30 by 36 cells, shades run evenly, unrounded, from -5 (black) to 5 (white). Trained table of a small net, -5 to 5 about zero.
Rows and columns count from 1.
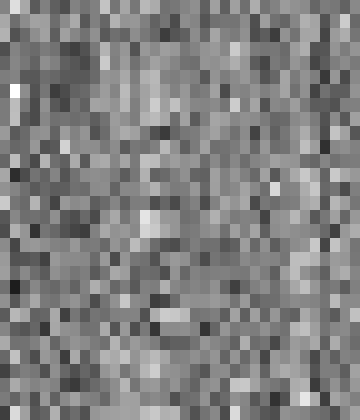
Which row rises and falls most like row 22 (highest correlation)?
10
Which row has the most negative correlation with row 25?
23
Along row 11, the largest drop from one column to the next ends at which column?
33
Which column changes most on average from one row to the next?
2
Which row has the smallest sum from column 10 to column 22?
15
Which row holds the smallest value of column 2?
21
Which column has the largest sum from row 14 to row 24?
31
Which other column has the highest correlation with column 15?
16
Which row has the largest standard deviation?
30
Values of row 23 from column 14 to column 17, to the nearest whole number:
0 -2 2 3
